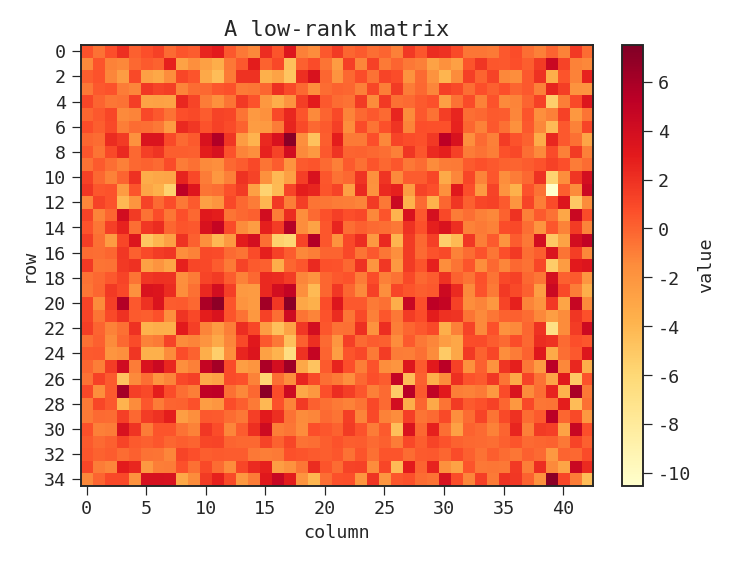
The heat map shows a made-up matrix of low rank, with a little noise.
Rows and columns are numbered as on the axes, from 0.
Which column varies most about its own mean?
39
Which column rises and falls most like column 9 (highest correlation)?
8
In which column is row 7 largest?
17
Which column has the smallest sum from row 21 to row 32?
26
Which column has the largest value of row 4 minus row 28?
41
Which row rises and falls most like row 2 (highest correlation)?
24
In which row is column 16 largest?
34
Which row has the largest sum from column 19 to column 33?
20
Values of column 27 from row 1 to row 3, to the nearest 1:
-1 -2 -1
